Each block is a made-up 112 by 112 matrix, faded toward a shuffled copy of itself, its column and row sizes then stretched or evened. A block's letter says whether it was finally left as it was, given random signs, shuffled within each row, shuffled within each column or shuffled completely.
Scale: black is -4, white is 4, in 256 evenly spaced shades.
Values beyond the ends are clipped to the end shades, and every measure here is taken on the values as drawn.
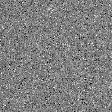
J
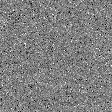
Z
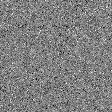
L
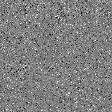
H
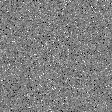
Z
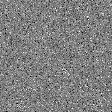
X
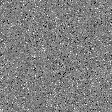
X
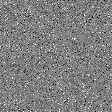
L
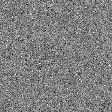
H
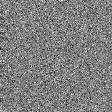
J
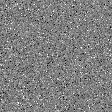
Z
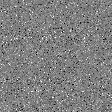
L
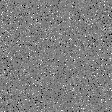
H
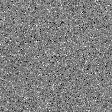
L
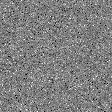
Z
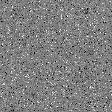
H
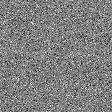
L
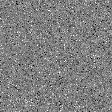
X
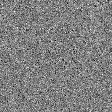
L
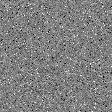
X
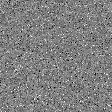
Z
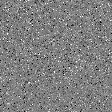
X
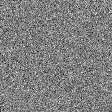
Z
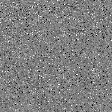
H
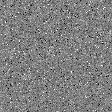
X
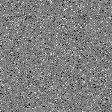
H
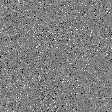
H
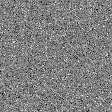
L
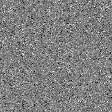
J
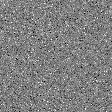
Z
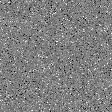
Z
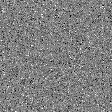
X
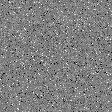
Z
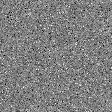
Z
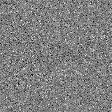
H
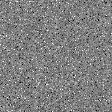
H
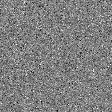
X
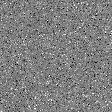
Z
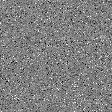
L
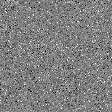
J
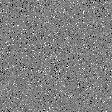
J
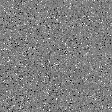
J
